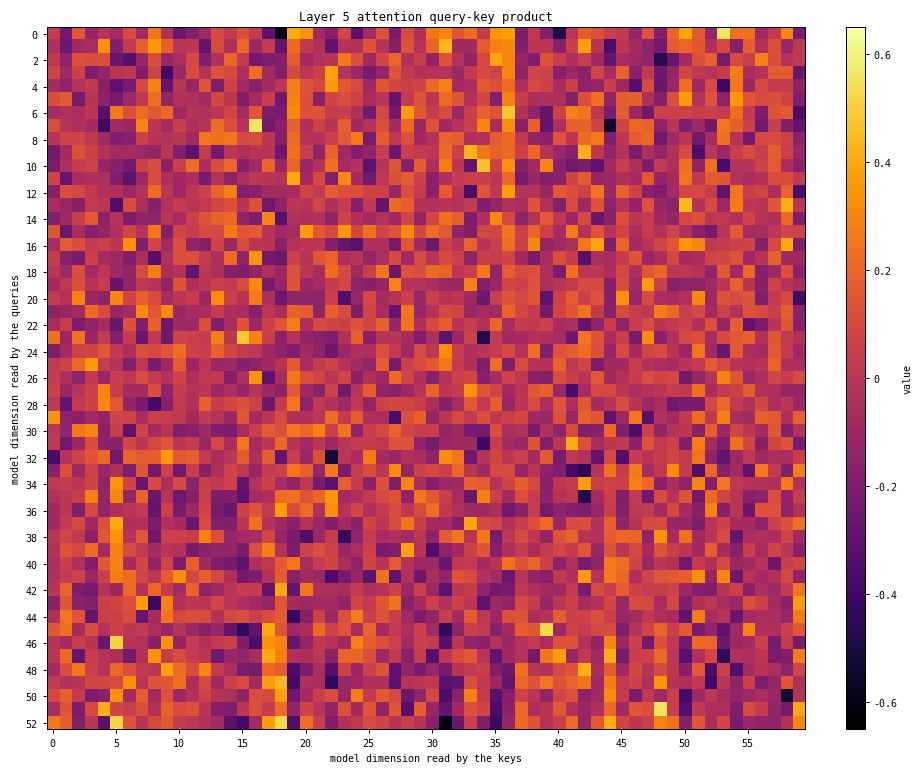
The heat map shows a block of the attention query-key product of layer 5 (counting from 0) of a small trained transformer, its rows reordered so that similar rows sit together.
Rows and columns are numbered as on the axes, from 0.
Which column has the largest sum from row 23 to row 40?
5
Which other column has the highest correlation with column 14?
13
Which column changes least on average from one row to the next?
57
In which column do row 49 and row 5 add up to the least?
27
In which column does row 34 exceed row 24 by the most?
53
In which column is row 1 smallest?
44
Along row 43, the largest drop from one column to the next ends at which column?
8
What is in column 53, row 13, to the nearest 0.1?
-0.1
